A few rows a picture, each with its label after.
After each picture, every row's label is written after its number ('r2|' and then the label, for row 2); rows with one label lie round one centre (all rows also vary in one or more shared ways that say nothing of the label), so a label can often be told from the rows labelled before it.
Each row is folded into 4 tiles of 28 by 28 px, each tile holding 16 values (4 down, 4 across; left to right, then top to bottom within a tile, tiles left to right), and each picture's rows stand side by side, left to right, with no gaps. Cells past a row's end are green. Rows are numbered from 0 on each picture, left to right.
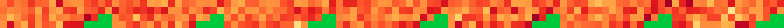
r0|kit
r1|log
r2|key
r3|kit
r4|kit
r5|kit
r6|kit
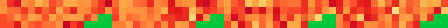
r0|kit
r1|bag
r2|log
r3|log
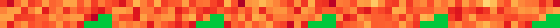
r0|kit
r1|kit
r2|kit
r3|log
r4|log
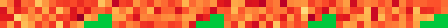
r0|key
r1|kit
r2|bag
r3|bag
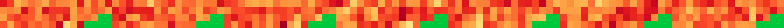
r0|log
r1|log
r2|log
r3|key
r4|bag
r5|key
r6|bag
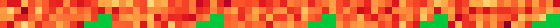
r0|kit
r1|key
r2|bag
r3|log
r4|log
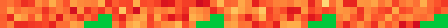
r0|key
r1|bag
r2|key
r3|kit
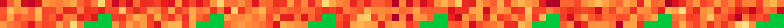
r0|key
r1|bag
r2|key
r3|bag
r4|bag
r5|log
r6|key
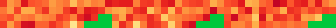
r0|key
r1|kit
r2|bag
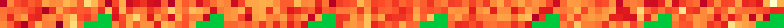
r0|log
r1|bag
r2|kit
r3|bag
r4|kit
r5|bag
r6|key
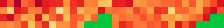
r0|bag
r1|kit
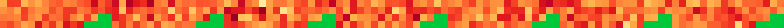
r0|kit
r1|bag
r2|log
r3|key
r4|bag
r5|log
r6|log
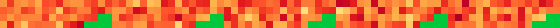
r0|kit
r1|log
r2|bag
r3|kit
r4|bag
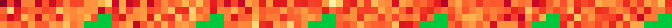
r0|bag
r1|bag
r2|bag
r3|kit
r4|bag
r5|key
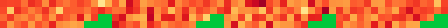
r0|key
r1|bag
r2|bag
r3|key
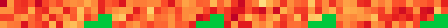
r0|bag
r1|kit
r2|log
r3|key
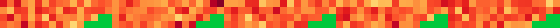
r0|bag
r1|kit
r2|log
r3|log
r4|key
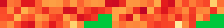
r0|key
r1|log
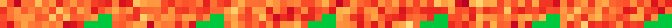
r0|kit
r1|kit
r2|key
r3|key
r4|kit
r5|kit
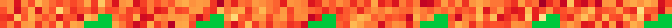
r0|key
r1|log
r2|kit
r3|bag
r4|bag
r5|bag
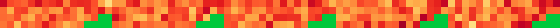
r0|bag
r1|bag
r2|bag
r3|kit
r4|kit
